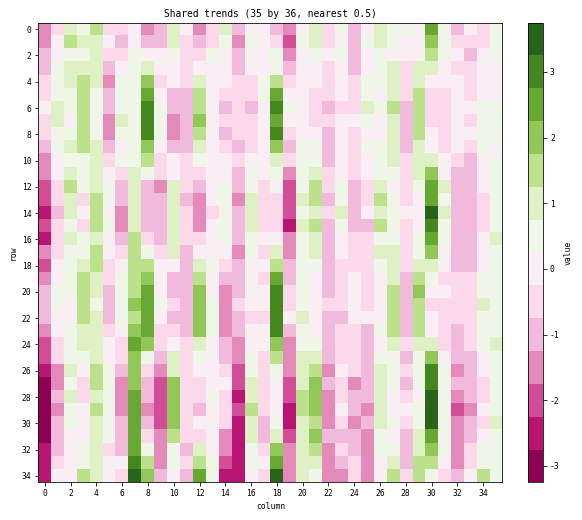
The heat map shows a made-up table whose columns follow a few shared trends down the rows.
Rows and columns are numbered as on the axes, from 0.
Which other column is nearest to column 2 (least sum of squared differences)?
26
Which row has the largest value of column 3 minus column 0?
34
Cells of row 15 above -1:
24
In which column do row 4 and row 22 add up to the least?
5
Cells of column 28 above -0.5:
5
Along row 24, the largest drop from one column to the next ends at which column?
19
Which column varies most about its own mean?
8
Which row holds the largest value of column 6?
7
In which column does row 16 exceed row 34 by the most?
14
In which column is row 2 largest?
30
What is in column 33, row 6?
0
